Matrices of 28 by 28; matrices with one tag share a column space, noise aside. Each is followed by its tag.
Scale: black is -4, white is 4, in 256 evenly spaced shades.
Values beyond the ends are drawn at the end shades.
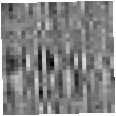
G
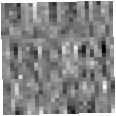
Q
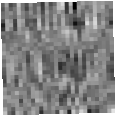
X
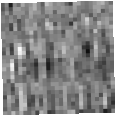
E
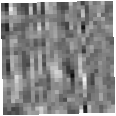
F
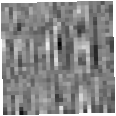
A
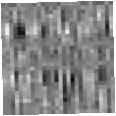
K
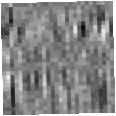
K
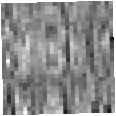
A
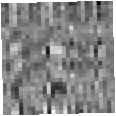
Q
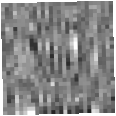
A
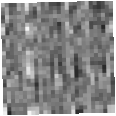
F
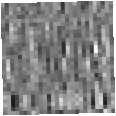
E
